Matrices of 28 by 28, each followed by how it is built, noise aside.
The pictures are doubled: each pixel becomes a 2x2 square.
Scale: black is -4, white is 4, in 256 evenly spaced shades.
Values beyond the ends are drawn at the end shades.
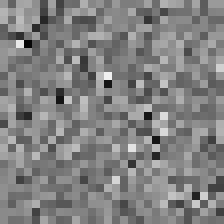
block diagonal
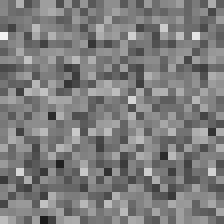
repeating columns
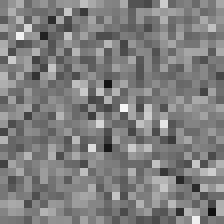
block diagonal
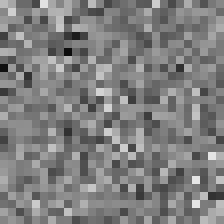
block diagonal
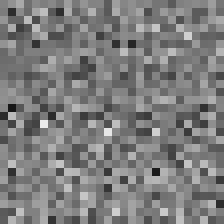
repeating columns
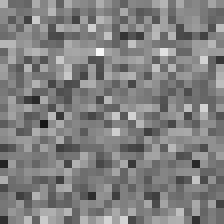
repeating columns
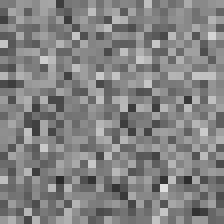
repeating columns
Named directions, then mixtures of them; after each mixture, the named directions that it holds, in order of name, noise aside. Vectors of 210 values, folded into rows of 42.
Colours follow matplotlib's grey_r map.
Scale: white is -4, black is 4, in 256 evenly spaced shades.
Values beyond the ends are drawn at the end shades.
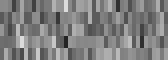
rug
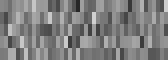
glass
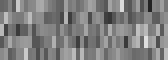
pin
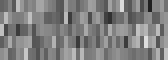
pin.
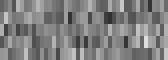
pin.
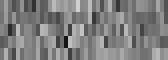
glass, rug.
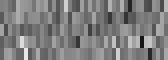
glass, pin, rug.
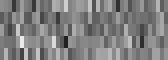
rug.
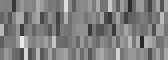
glass, pin, rug.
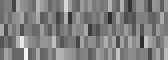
glass, pin, rug.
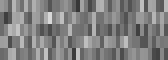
glass, pin.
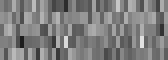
rug.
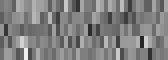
glass, pin, rug.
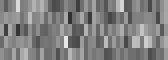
glass, pin, rug.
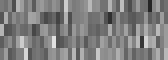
pin, rug.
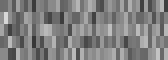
glass, pin.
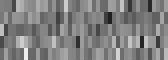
glass, pin, rug.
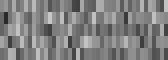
glass, pin.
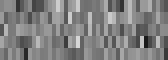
glass, pin.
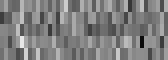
glass, rug.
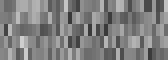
glass, pin.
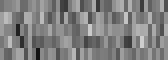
glass, pin, rug.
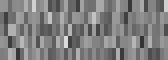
glass.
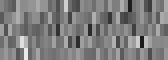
glass, pin, rug.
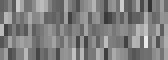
pin.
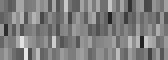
glass, pin, rug.
